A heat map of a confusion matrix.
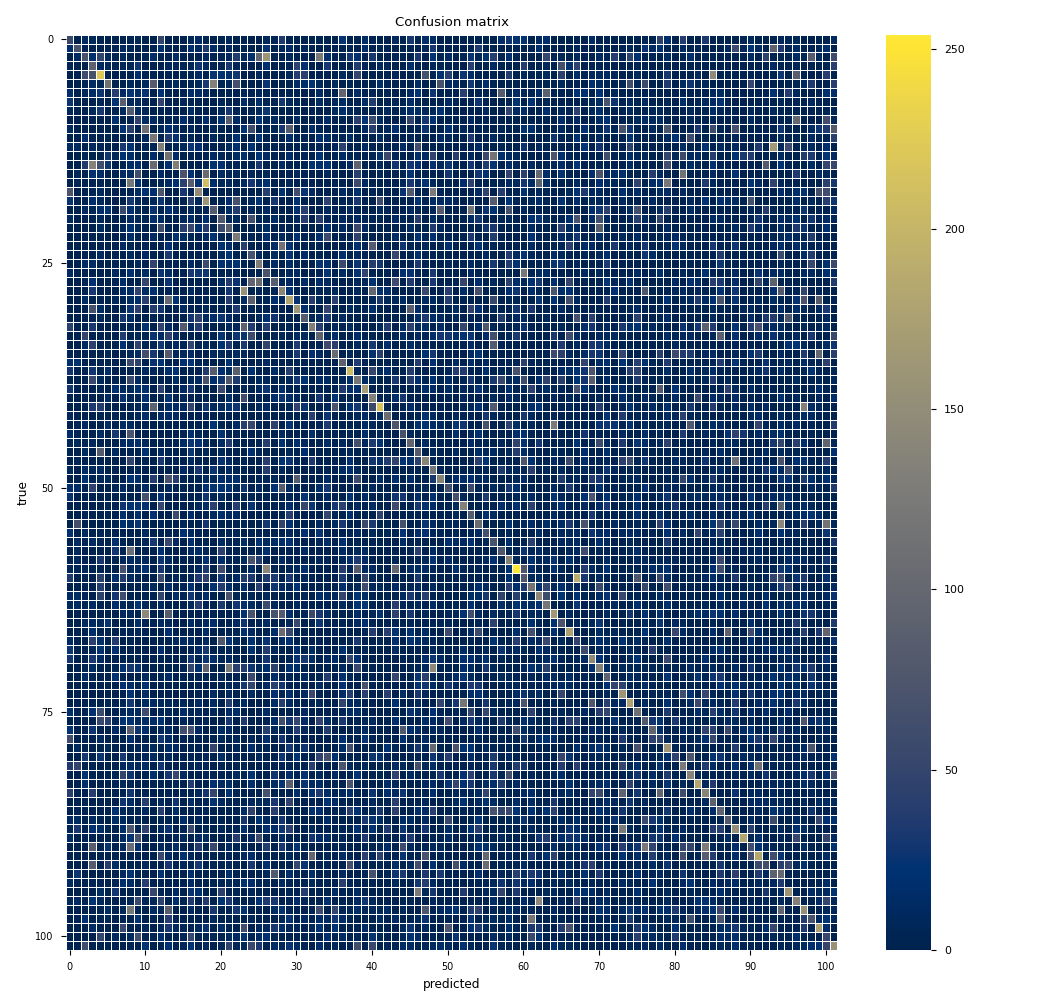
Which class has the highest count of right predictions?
59
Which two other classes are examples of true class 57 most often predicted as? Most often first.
8, 68
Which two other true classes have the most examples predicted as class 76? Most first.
90, 28
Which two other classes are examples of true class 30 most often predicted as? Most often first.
45, 3
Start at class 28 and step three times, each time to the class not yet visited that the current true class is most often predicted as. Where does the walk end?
83
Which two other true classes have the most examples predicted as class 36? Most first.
6, 81
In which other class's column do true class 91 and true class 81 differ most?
55
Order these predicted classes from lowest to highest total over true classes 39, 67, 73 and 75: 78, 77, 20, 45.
77, 45, 78, 20
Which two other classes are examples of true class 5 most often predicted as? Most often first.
19, 11
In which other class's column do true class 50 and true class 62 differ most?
28
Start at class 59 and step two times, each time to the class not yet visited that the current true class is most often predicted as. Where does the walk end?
60
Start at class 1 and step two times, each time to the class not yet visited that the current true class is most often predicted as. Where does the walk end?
94
